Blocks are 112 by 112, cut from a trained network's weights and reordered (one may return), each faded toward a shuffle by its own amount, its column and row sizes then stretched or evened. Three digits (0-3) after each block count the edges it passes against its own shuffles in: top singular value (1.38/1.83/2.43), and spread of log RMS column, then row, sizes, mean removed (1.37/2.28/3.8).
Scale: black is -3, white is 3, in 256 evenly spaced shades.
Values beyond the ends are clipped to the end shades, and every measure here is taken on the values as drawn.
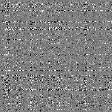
1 2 3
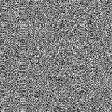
3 1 0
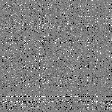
2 2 2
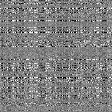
3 0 3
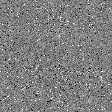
0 1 1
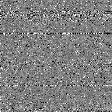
2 0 2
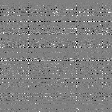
2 1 3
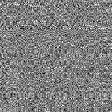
3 0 1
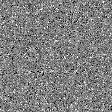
0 0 1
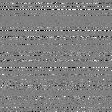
3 0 3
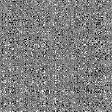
1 2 2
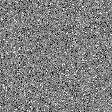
0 1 0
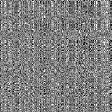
3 2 2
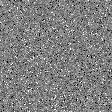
0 0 0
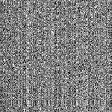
3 1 0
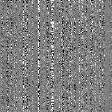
2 3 1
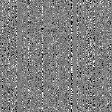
1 3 1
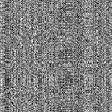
3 1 1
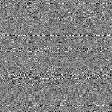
2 0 2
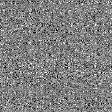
1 0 2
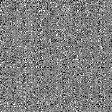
1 2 2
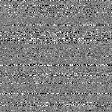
2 1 3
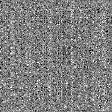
2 1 1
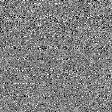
1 0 2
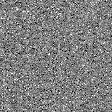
1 0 0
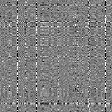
3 2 1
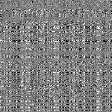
3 1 3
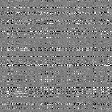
3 2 3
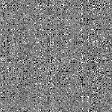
1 2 2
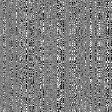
3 3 0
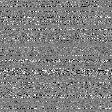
0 0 3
